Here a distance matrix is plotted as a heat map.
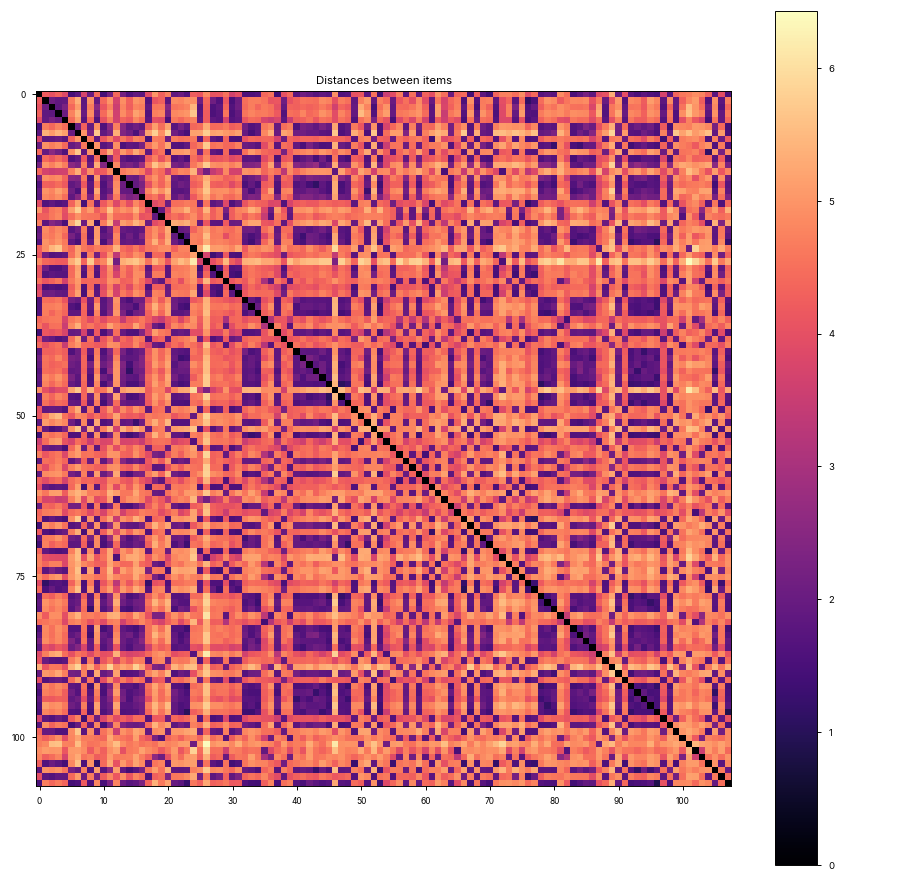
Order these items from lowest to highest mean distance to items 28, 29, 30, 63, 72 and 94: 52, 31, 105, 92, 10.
31, 52, 10, 92, 105
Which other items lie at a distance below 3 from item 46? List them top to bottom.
12, 26, 63, 72
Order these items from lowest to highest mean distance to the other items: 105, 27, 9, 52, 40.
40, 105, 27, 9, 52
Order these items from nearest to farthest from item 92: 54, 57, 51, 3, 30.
51, 57, 54, 30, 3
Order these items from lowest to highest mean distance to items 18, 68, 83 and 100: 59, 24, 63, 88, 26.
88, 59, 63, 24, 26
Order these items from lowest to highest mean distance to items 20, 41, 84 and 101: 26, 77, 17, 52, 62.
17, 77, 52, 62, 26
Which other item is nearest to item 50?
54
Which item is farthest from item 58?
26
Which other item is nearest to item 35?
82
